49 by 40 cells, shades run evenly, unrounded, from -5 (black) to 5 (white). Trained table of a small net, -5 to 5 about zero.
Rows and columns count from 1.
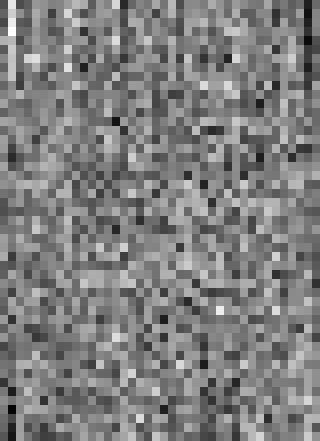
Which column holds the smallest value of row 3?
39
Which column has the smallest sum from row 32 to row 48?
2
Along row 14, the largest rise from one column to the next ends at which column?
16
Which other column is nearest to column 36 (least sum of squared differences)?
7
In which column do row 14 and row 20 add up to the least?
15
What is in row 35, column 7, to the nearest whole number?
-2
